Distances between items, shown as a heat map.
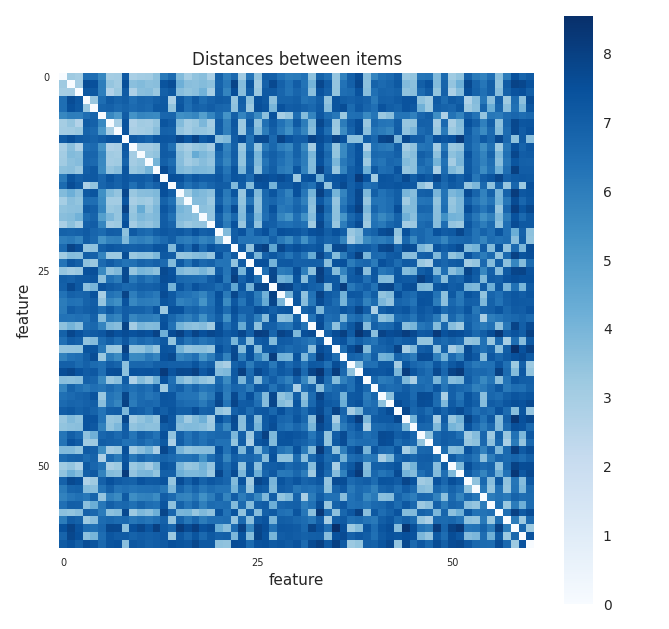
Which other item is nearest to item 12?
48
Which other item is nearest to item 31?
54
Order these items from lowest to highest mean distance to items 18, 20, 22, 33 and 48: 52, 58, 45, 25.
45, 25, 52, 58
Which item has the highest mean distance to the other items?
33
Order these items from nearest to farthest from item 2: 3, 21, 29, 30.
21, 29, 30, 3
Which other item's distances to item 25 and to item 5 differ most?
49
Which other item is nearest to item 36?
5
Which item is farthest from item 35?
58
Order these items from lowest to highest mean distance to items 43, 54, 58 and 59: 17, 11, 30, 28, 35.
28, 11, 30, 17, 35
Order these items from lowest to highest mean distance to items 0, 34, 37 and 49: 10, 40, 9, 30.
9, 10, 40, 30
